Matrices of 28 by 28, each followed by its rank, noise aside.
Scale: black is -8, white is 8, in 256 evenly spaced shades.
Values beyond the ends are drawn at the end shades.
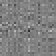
three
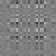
one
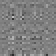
three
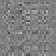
two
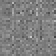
three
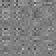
three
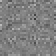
four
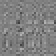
three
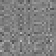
four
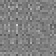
three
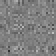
three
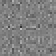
three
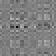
two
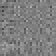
three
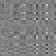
one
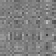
two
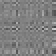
one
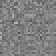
four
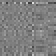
two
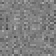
four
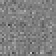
four
